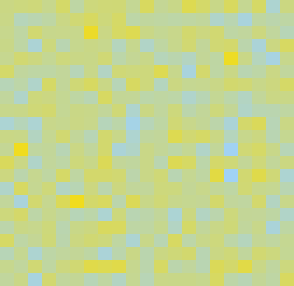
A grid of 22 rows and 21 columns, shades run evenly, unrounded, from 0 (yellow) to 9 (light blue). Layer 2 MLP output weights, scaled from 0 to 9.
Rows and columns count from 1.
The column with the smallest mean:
7
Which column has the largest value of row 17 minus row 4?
21
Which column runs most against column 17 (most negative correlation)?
19
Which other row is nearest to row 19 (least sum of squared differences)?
9
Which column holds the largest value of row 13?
3
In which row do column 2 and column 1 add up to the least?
12
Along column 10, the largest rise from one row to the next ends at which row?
17
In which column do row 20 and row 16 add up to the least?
6
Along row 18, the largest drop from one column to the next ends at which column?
14
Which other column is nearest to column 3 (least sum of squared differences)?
11
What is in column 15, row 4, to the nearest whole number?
5
